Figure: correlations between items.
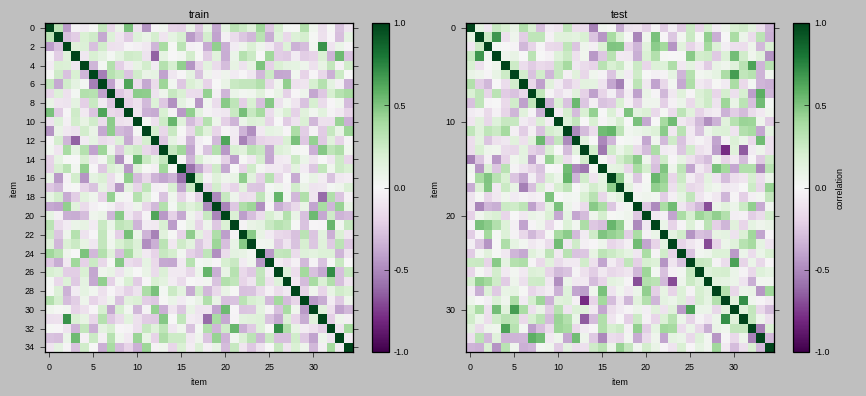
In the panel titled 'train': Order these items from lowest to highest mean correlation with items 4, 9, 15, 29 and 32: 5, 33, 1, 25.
5, 25, 33, 1
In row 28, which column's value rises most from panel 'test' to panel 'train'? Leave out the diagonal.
12
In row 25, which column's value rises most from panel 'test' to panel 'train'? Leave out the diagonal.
8
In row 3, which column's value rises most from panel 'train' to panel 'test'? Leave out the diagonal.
1
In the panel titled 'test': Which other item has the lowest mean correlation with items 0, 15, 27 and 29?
13
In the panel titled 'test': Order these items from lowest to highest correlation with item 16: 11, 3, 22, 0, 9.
0, 9, 3, 22, 11
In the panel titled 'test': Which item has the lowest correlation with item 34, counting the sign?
3
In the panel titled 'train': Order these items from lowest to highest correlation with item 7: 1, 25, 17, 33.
17, 25, 1, 33
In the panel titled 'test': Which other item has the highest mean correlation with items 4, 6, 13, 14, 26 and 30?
25
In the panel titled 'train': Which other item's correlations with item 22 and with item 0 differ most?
19
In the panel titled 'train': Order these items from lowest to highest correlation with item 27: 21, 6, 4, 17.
17, 4, 21, 6
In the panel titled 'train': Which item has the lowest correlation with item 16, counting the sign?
15
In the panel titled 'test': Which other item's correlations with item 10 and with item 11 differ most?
12
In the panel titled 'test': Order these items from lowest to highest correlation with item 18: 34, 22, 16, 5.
22, 5, 16, 34
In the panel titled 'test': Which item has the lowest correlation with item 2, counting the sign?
23
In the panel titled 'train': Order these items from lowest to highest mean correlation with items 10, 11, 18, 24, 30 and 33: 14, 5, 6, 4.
6, 5, 4, 14
